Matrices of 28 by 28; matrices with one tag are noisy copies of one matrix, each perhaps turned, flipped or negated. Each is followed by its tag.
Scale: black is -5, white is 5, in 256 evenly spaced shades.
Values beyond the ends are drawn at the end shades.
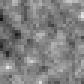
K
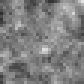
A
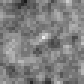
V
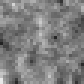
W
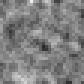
V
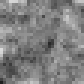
A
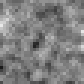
V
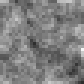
A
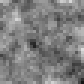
A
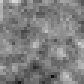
K
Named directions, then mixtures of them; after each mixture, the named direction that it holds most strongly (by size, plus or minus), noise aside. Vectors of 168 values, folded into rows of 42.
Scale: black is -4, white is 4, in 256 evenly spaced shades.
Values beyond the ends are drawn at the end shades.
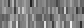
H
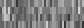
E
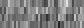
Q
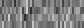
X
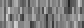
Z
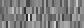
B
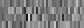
B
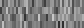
X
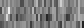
E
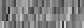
E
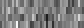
Z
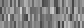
X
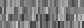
Q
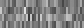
B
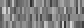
E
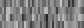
Z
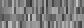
B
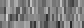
Z
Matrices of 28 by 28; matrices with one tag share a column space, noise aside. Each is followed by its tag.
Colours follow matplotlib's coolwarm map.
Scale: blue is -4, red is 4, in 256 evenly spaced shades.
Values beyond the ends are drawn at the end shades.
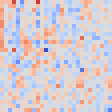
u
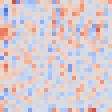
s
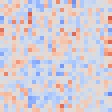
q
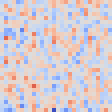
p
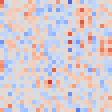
u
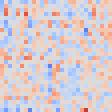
s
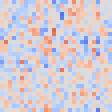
u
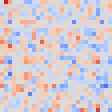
p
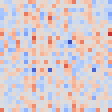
u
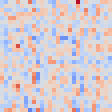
p
